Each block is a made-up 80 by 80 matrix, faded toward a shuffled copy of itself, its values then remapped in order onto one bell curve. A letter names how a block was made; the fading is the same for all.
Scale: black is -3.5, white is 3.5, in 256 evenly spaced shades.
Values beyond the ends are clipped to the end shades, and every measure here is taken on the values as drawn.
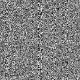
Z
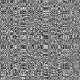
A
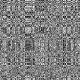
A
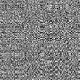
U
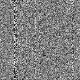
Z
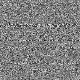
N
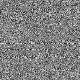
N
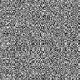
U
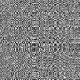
A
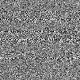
N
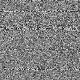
N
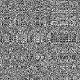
U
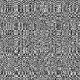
A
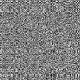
U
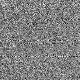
N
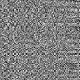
U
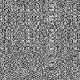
U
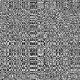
A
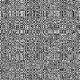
A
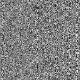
Z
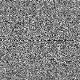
N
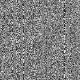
Z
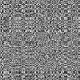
A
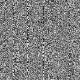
Z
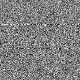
N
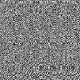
U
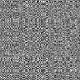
A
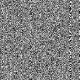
Z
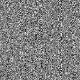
Z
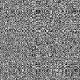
U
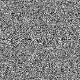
N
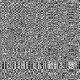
A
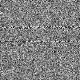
N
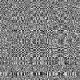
A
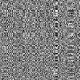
A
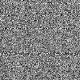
N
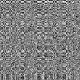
A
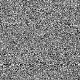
N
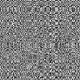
A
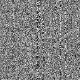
Z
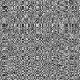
A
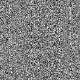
Z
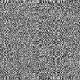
U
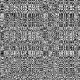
A
